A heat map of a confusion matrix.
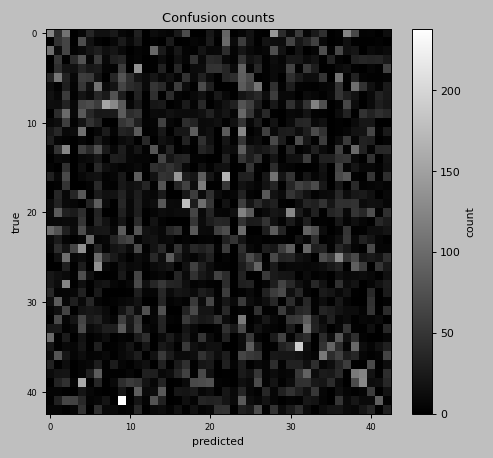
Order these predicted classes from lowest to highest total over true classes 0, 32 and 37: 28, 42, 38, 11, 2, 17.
42, 38, 11, 2, 17, 28
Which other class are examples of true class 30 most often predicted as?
1
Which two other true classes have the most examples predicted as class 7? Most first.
8, 25
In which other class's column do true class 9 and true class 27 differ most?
2
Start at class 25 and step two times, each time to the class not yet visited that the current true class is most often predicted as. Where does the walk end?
34
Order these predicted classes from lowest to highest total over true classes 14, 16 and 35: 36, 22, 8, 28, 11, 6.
8, 6, 11, 28, 36, 22
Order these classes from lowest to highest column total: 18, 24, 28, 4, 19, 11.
18, 19, 28, 11, 4, 24
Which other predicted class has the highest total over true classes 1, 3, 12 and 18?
4
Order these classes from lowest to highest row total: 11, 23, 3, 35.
23, 3, 35, 11
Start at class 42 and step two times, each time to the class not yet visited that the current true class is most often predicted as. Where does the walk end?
6
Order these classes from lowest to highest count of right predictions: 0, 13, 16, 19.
13, 19, 0, 16
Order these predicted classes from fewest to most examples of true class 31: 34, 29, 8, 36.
8, 36, 34, 29
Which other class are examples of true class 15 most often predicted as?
36
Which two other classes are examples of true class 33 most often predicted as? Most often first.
32, 9
